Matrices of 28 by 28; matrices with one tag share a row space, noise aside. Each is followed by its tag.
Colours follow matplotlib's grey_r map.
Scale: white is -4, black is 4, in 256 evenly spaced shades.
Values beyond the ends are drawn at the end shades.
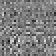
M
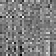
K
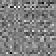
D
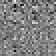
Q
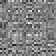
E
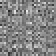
E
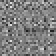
D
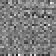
D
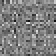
M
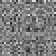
M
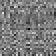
M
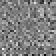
D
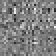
Q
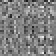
D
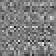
D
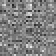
E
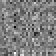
Q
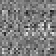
D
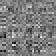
E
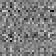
D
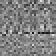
D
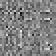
K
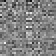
E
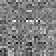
E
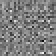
D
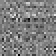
M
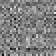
M
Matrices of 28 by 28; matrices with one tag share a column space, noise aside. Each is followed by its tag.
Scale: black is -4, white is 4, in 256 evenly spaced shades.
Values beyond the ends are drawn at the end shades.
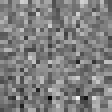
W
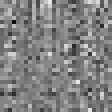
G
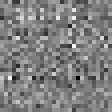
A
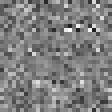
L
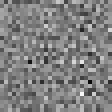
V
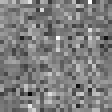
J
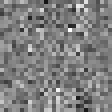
L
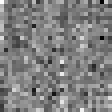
J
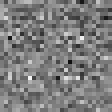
A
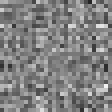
J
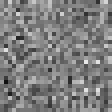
W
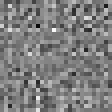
L
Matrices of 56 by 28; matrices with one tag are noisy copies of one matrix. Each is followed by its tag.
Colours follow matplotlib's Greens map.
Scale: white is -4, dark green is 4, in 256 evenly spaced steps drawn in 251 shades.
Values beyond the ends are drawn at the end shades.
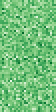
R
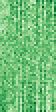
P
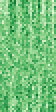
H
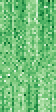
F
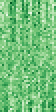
H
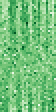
H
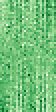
P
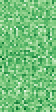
R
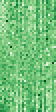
P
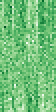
F
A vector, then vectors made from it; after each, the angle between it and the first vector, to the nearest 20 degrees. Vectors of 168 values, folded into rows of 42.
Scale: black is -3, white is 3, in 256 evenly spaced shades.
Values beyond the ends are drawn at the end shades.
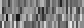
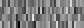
80 degrees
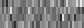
80 degrees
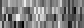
140 degrees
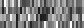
60 degrees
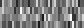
100 degrees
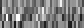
160 degrees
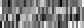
40 degrees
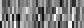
40 degrees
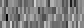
60 degrees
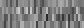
100 degrees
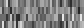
40 degrees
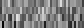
160 degrees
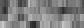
80 degrees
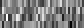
160 degrees
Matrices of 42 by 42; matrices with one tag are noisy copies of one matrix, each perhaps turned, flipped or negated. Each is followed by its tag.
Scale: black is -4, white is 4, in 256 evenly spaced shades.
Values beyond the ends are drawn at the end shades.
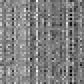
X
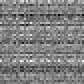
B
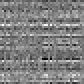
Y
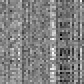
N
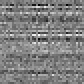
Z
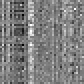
N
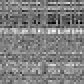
N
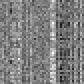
N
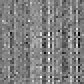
Z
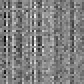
Z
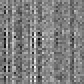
Z
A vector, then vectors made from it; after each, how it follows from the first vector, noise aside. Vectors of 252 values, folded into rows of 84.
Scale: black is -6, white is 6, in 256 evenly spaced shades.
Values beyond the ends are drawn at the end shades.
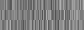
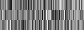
scaled up.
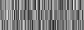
reversed, scaled up.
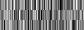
reversed, scaled up.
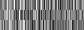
reversed, scaled up.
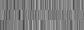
reversed, negated, partly zeroed.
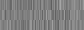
shrunk.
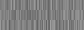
wrapped around, shrunk.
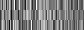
wrapped around, scaled up.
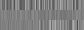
reversed, negated, partly zeroed.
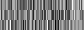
scaled up.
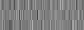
reversed, negated, partly zeroed.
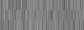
wrapped around, shrunk.
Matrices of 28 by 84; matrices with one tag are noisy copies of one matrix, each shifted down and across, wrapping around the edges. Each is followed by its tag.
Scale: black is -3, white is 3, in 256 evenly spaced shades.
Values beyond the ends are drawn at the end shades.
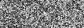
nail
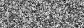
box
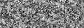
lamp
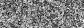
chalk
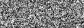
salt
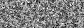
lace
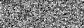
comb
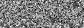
comb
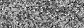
nail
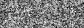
salt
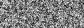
lace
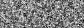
lace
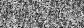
chalk
